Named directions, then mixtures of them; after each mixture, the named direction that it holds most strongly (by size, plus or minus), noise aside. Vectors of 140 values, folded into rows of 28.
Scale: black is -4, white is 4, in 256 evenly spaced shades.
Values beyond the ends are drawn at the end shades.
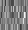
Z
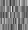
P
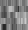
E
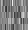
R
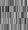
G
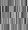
G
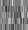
R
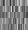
P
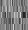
R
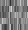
G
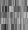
E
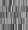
P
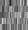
G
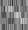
R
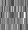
Z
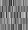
R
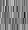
Z
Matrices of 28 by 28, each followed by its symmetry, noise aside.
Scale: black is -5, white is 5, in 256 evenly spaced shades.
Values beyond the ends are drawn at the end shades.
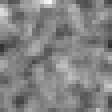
no symmetry.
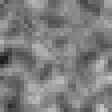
no symmetry.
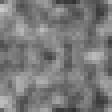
mirrored top to bottom.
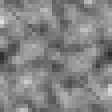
same after a half turn.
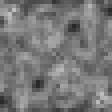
same after a half turn.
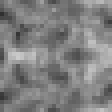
mirrored top to bottom.
